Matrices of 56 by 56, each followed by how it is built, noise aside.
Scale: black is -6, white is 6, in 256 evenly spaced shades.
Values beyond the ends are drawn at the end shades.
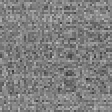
blocks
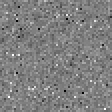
sparse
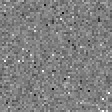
sparse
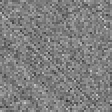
Toeplitz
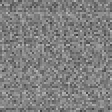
repeating columns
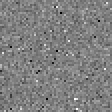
sparse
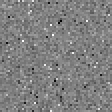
sparse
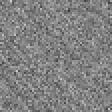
Toeplitz
